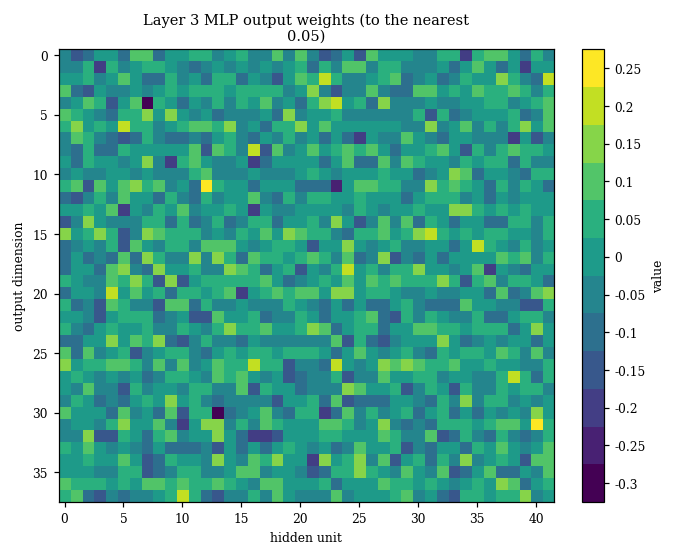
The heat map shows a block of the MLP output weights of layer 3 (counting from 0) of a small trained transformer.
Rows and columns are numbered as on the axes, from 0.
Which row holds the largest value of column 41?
2
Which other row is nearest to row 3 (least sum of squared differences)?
23
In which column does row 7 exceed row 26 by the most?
19
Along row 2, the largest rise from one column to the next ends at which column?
41
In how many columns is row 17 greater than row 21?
23
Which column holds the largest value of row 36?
37
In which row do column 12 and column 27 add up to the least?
22
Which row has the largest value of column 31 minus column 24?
15
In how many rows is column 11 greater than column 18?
14
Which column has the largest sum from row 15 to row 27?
4
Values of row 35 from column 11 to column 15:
0.05 -0.05 -0.05 0 0.1
